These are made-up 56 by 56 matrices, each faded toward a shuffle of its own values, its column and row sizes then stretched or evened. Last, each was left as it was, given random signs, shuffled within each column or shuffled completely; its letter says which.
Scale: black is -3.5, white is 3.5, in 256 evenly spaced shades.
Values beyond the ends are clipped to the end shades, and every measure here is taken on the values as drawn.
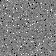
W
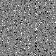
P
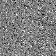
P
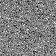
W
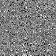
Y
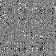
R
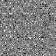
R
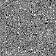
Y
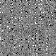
R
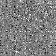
R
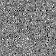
Y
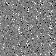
P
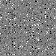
Y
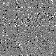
R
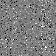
Y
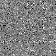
Y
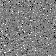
W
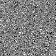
Y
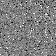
W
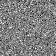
W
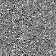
P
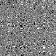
R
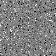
P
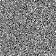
P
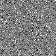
Y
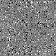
R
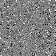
P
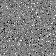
W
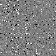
R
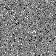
W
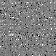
R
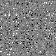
R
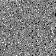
P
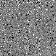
Y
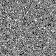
W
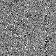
P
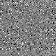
R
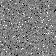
W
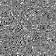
R
